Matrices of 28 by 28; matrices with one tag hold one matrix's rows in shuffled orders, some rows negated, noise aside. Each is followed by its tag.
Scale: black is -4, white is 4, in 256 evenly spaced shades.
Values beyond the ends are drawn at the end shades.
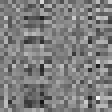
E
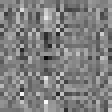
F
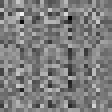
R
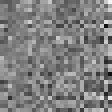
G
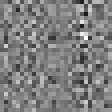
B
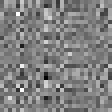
F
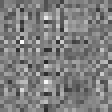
F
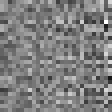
G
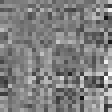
G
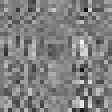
B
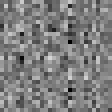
R
